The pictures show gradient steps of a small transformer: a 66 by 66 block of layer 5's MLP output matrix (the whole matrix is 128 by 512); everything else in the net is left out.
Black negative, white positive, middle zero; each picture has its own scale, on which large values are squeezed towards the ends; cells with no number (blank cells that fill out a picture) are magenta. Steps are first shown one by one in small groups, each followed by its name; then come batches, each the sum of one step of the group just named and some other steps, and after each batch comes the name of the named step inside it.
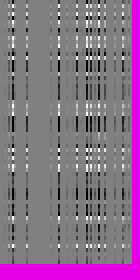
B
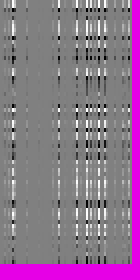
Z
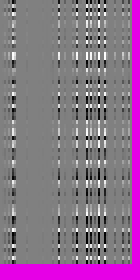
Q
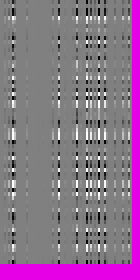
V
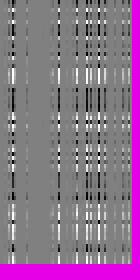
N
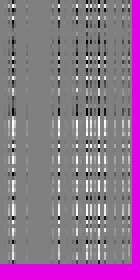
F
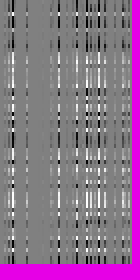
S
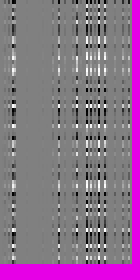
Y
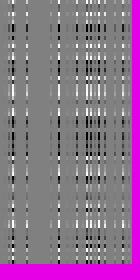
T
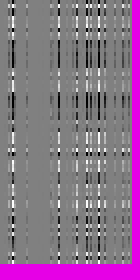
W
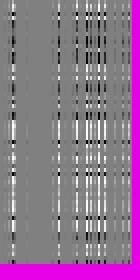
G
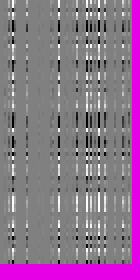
T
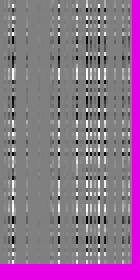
W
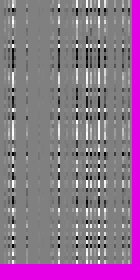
Z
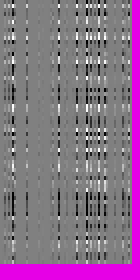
B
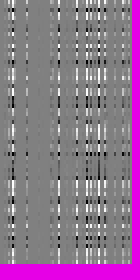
T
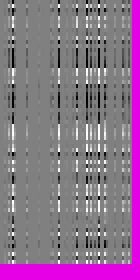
W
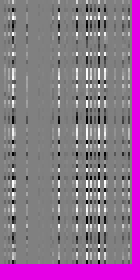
V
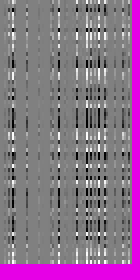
B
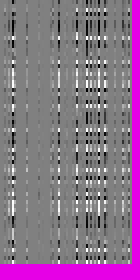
S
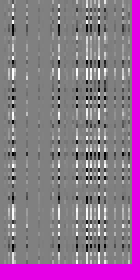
N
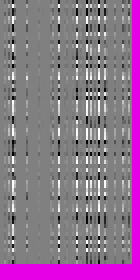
V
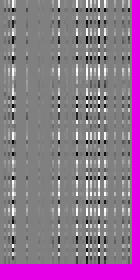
Z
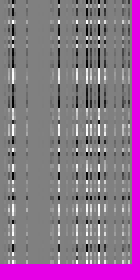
N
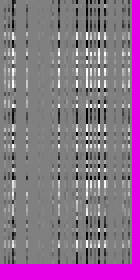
Y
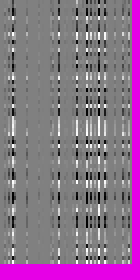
F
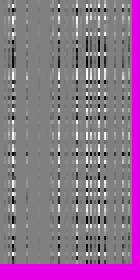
W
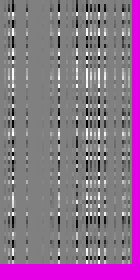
S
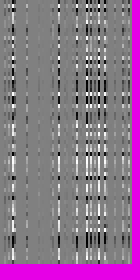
F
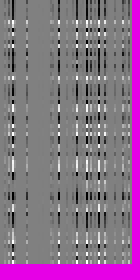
B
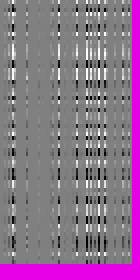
Q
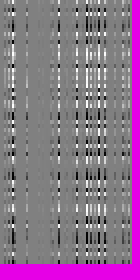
Q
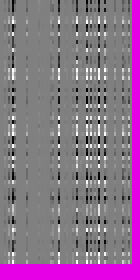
N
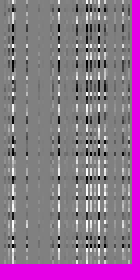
T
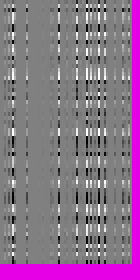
Q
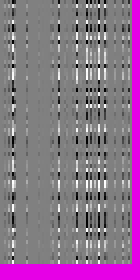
Y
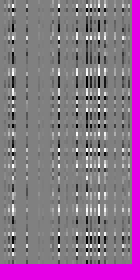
B
